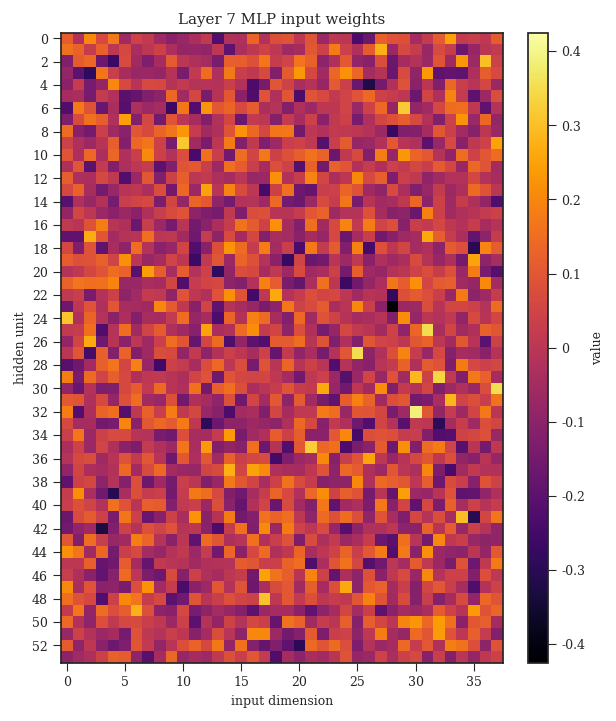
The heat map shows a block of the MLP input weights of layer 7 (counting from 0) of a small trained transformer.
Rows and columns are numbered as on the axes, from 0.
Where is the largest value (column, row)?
30, 32
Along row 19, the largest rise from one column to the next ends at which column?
35
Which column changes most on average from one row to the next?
17
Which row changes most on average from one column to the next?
18
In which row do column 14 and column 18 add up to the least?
40
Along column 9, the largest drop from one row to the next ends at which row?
6
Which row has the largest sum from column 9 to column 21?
8
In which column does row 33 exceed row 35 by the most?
5
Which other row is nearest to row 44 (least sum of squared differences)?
24
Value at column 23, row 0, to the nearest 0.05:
0
